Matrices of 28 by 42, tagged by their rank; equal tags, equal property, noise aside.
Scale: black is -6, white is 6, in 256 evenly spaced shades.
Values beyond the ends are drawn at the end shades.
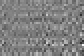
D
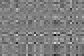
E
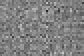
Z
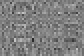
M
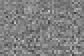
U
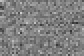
U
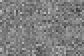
Z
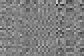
M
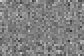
U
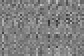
M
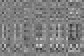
E
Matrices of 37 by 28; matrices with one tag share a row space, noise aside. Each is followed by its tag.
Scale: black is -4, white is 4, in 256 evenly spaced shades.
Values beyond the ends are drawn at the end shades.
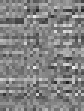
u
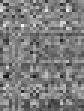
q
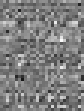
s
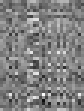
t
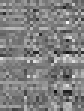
u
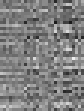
u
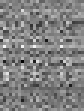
q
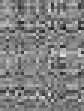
s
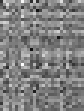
q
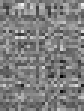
s
